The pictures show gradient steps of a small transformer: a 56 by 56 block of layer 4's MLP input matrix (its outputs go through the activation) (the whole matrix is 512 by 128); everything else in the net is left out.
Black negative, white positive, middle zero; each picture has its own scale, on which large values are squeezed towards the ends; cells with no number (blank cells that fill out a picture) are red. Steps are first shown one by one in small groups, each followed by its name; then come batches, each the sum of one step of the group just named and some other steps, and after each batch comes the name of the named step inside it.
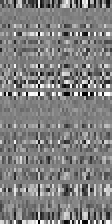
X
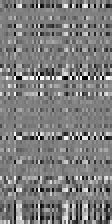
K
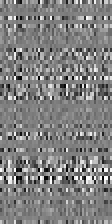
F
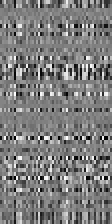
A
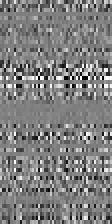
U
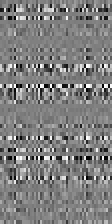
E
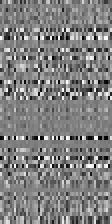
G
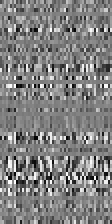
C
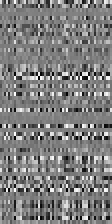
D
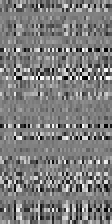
K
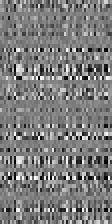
K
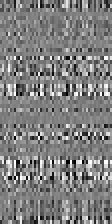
A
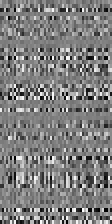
E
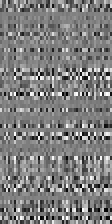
D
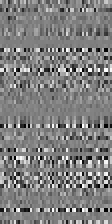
E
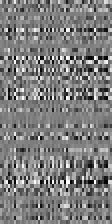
D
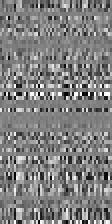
X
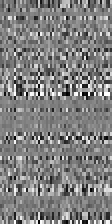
X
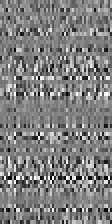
C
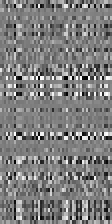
K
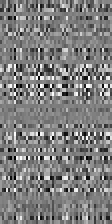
E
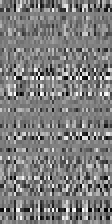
K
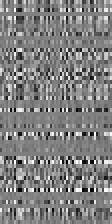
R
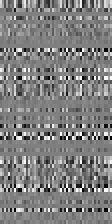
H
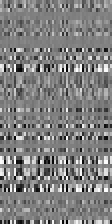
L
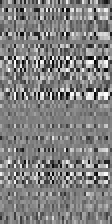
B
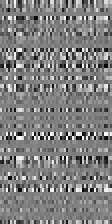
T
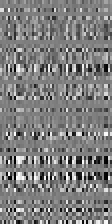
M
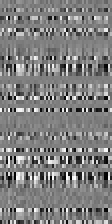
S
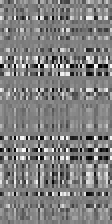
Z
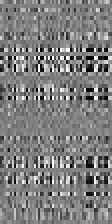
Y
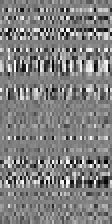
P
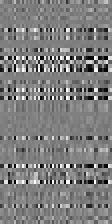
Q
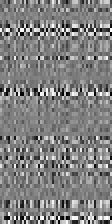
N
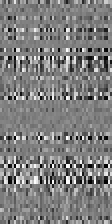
Q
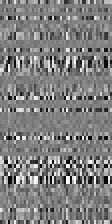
S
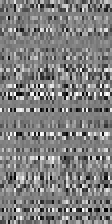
S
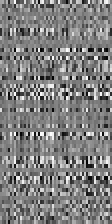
Y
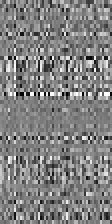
B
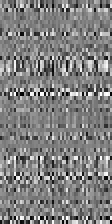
B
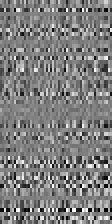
N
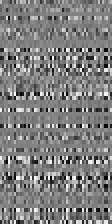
S
